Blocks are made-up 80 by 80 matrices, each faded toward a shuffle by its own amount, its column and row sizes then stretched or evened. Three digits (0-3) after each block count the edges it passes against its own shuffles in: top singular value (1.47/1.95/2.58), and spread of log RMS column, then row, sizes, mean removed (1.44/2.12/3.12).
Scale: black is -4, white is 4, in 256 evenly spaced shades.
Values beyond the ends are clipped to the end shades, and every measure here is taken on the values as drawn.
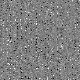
0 2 0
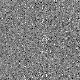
0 2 0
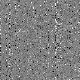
1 2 0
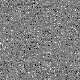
1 1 0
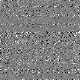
0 1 3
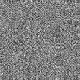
2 0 0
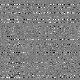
2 1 3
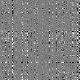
2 3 2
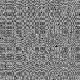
3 0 0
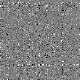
1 2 2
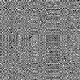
3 0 2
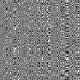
3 3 0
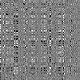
3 3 2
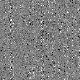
1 2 0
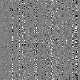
2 3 1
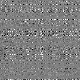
2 1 3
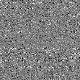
1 0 2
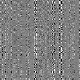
3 3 1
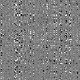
2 3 2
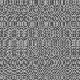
3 1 1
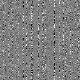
1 3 0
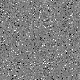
1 1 0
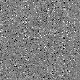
1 1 0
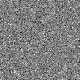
1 0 0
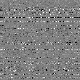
2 0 3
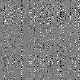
1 3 2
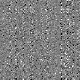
2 2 0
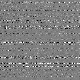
2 0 3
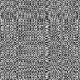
3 3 2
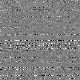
1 1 3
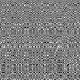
3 0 3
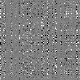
2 3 2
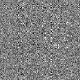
2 2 1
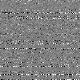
1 0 3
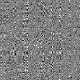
2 2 0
